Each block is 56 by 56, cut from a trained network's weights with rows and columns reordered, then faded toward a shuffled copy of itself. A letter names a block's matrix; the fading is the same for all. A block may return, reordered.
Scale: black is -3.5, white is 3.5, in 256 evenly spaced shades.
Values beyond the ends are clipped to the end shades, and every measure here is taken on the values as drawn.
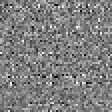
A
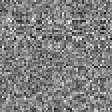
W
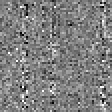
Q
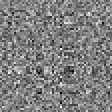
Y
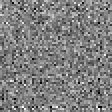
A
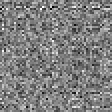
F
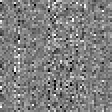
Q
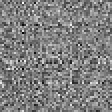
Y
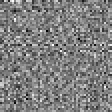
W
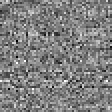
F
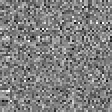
F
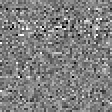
A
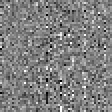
Q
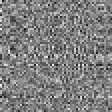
F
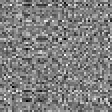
W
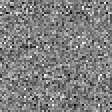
A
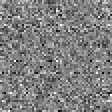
A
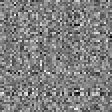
W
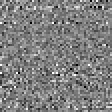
A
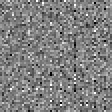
Q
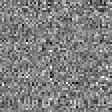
Y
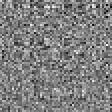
Y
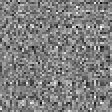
F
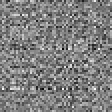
W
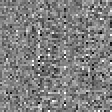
Q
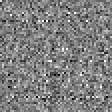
A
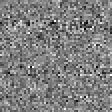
A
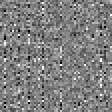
Q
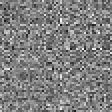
F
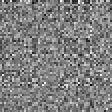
F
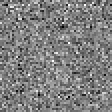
A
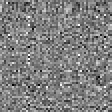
Y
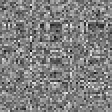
F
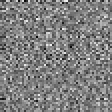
W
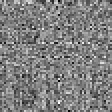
Y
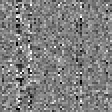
Q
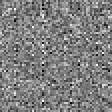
Y
